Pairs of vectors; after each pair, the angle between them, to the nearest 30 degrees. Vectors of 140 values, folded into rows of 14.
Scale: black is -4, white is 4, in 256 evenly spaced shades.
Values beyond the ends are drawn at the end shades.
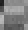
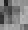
120 degrees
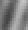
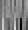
90 degrees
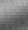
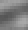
90 degrees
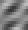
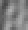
120 degrees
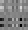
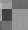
90 degrees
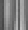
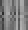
30 degrees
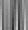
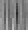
120 degrees
